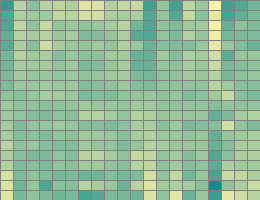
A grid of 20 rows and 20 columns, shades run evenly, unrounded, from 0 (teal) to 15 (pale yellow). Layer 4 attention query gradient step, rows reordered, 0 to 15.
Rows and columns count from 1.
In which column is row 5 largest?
17
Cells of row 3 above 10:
4
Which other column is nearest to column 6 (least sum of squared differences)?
5
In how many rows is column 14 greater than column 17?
10
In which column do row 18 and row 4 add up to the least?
11
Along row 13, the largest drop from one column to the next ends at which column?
19
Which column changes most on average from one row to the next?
18
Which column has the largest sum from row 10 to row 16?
12
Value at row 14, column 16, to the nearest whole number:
9
